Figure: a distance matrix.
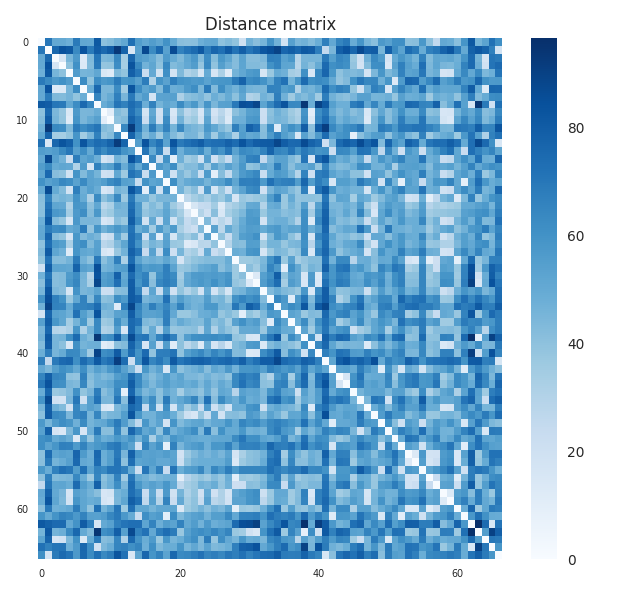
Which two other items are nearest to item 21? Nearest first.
26, 22
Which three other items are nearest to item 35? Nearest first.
29, 0, 57
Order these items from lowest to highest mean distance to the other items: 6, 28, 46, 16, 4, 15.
4, 28, 15, 16, 6, 46
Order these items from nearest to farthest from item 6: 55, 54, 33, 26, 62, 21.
54, 21, 26, 33, 55, 62
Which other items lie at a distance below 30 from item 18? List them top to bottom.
14, 42, 49, 52, 55, 61
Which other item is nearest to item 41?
66
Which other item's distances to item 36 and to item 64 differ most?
33
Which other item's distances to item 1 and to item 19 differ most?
15
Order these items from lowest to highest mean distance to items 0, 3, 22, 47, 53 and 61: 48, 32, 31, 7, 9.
9, 32, 48, 7, 31
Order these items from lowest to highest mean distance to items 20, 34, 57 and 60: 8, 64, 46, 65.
64, 46, 65, 8
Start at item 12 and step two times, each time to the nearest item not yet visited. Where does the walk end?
37
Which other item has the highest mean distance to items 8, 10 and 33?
1
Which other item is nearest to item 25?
17
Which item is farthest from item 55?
46
